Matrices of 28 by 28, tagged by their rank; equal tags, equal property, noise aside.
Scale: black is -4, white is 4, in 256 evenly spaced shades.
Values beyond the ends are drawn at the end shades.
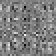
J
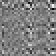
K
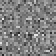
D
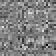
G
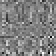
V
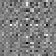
V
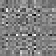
V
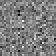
D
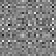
K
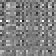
K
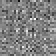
G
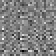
V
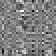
V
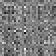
J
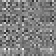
V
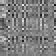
K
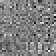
G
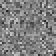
D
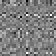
K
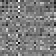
V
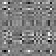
K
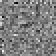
D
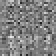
J
